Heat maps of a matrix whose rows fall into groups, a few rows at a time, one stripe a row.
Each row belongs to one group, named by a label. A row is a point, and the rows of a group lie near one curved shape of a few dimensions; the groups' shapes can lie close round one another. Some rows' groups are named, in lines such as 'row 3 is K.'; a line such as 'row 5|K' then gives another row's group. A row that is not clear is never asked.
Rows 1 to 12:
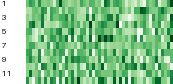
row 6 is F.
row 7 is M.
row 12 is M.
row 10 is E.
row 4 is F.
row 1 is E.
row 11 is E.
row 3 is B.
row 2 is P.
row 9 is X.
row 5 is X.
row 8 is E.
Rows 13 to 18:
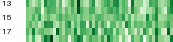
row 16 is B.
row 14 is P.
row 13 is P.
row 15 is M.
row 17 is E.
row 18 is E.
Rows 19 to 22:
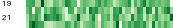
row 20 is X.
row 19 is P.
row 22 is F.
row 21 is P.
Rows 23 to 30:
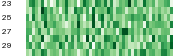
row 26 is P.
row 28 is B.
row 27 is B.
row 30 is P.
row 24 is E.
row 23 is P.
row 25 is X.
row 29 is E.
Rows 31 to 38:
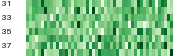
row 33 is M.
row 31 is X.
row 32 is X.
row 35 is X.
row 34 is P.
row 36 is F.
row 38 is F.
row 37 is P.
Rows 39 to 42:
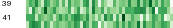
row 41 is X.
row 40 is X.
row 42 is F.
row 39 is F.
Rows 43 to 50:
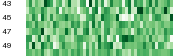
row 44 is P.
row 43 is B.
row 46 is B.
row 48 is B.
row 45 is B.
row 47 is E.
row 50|B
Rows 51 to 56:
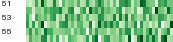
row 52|X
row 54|F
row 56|P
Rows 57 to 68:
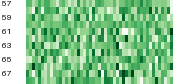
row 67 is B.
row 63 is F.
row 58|F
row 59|X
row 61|B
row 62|E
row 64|P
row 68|X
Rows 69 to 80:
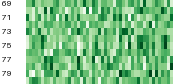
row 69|E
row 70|P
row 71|M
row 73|B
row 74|P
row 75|P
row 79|F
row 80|F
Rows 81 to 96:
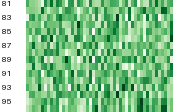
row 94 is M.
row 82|P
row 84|P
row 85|E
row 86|E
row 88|P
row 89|P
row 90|B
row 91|E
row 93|B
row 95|P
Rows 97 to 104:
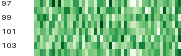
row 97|B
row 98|X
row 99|F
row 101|B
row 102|E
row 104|B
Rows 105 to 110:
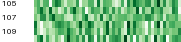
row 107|X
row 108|F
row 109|F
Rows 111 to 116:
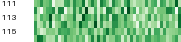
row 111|E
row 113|E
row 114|B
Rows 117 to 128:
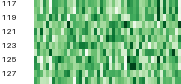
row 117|F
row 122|F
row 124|P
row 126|B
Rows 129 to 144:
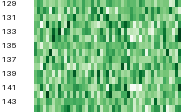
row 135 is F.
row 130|F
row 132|M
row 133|E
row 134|B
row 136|F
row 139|P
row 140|P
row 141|B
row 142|M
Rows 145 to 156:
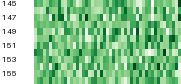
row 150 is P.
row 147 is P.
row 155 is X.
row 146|M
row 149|M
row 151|F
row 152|X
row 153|P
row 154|B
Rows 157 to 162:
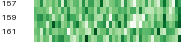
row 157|E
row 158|P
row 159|E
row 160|B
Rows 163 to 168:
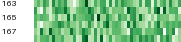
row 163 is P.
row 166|F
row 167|X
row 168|X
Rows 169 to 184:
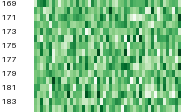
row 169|F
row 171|B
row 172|P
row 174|M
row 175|F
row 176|F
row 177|B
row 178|M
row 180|B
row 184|E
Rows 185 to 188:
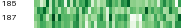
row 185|M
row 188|B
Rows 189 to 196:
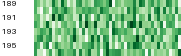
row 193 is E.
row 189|E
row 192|B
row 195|B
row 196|F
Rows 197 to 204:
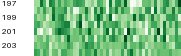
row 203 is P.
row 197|B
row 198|P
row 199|E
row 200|X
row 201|F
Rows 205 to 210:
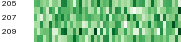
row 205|E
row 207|F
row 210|P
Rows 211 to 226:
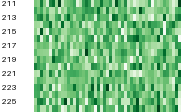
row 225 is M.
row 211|E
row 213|E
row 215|X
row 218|P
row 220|M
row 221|B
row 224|B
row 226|B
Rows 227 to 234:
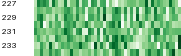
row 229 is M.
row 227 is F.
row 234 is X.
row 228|M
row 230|X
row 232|E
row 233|B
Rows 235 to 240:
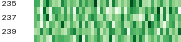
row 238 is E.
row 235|B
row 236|F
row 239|F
